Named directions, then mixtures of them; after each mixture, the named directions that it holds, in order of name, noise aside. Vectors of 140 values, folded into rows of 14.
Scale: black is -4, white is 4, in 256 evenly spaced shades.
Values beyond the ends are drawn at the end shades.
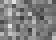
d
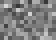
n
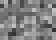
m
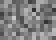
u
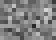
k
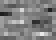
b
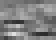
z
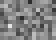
d, k, u.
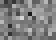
d, n.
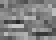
m, z.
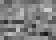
k, z.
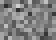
n.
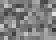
m, n.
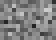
k, z.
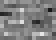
b.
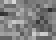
b, d.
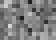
d, n, u.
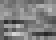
z.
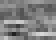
z.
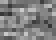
b, m, z.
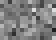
m, u.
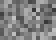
u.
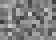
d, k, n.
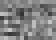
b, k, z.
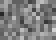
u.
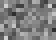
m, n.
